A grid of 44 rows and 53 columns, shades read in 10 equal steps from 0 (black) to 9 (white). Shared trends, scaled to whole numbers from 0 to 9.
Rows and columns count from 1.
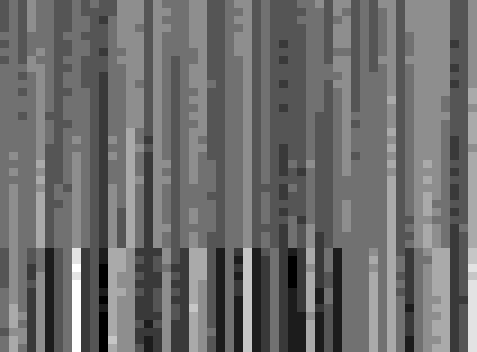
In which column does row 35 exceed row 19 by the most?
9
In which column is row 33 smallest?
33
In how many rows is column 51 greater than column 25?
13
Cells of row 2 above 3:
31
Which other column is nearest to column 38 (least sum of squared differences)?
27
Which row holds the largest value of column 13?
43
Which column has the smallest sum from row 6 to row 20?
12
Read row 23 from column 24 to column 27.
4 3 4 4
